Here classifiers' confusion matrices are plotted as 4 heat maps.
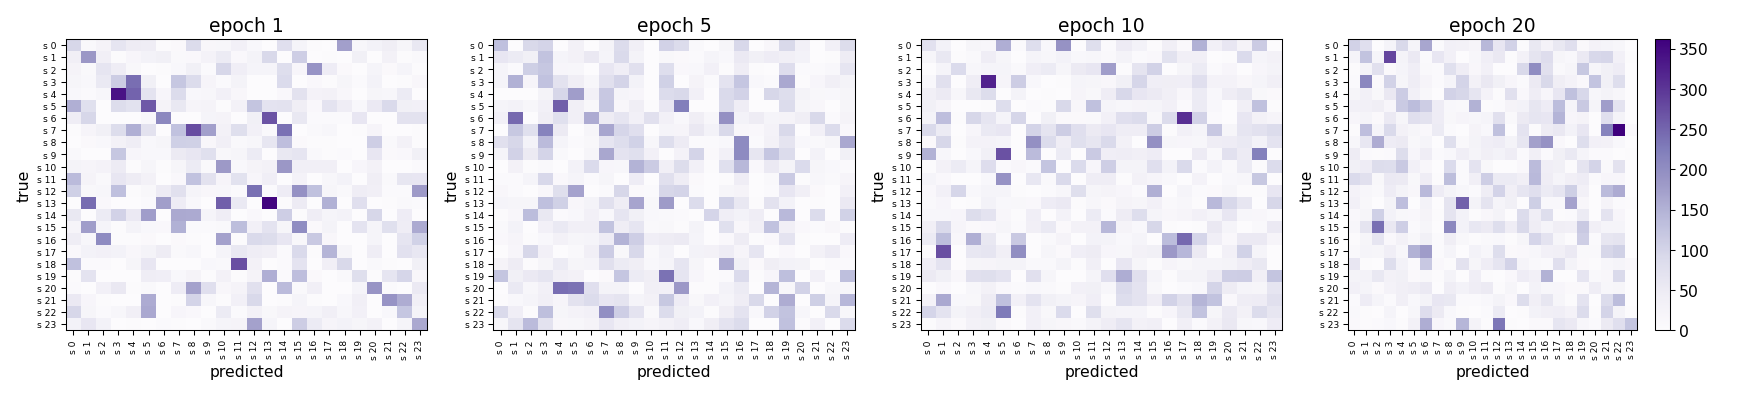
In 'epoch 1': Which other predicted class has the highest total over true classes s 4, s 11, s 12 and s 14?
s 3
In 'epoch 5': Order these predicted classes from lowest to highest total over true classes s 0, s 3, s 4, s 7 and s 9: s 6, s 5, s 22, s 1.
s 6, s 22, s 5, s 1
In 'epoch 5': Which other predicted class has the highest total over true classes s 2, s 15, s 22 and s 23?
s 7
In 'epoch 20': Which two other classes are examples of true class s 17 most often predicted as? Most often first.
s 6, s 5
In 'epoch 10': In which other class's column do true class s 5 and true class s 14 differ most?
s 22
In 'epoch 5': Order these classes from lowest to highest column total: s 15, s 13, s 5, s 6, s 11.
s 13, s 6, s 5, s 15, s 11
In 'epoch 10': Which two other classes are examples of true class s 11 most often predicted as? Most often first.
s 5, s 22
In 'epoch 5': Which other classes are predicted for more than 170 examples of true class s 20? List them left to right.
s 4, s 5, s 12
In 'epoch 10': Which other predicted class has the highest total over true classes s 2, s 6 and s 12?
s 17
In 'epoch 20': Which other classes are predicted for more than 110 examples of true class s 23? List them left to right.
s 6, s 9, s 12
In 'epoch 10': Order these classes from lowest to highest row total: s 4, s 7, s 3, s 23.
s 23, s 4, s 3, s 7
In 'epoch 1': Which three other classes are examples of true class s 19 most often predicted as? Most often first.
s 13, s 15, s 22
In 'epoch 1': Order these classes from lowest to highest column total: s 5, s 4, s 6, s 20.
s 6, s 20, s 4, s 5
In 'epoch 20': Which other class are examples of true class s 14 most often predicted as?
s 2
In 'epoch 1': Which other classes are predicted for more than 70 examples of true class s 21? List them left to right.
s 5, s 8, s 12, s 22
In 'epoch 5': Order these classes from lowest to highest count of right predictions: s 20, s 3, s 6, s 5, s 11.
s 5, s 11, s 20, s 3, s 6
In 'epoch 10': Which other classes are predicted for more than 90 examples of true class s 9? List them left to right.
s 0, s 5, s 7, s 11, s 22
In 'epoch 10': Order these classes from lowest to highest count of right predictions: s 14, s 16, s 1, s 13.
s 13, s 1, s 14, s 16
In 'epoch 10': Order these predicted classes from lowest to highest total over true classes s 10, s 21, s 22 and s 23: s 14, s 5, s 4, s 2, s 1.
s 2, s 14, s 4, s 1, s 5
